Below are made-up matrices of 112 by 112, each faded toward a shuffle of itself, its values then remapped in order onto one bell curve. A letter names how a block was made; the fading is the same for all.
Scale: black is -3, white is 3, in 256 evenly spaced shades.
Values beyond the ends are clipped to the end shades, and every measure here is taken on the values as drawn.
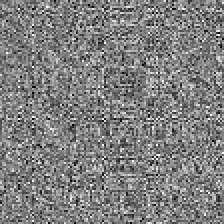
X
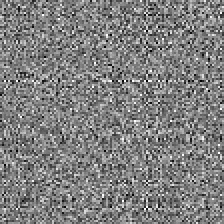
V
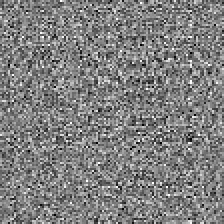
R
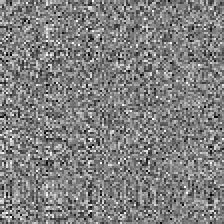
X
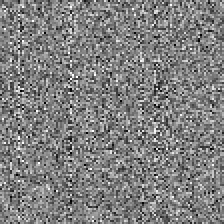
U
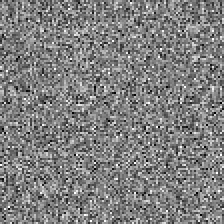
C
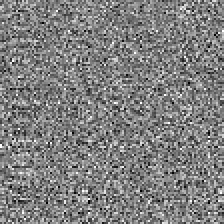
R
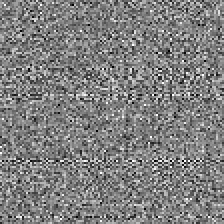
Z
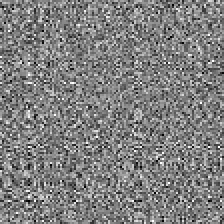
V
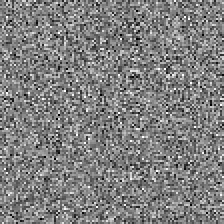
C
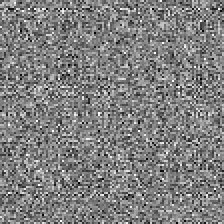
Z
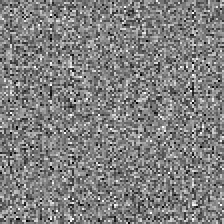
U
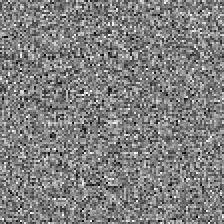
C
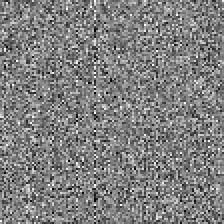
U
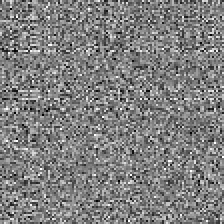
Z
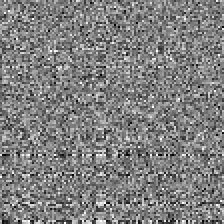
Z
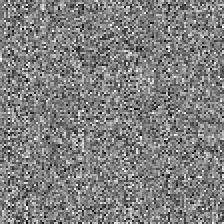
U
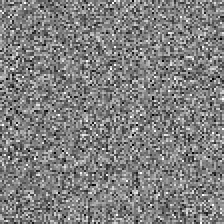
C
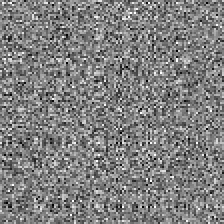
V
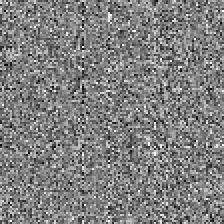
U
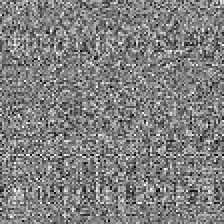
Z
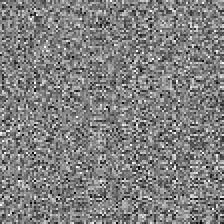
X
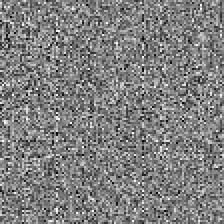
U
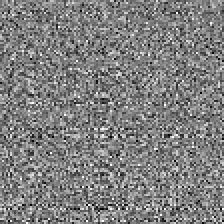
Z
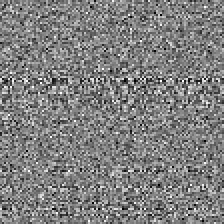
Z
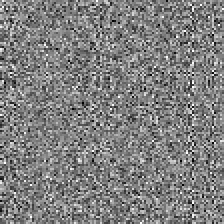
X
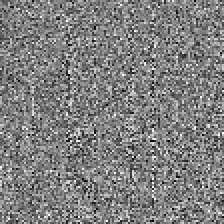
U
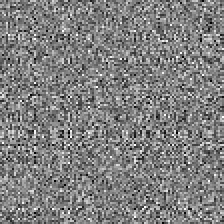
V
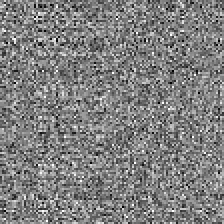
R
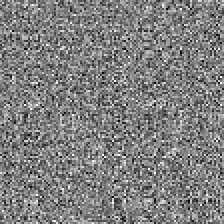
R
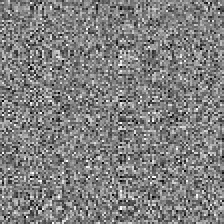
V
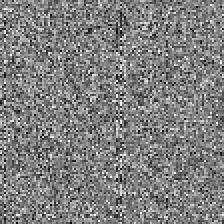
U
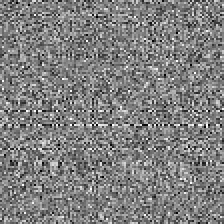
Z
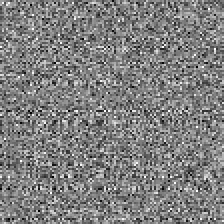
Z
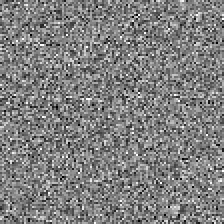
C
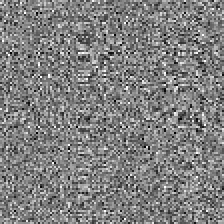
R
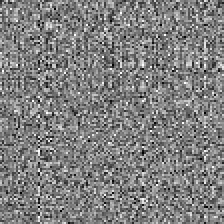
X
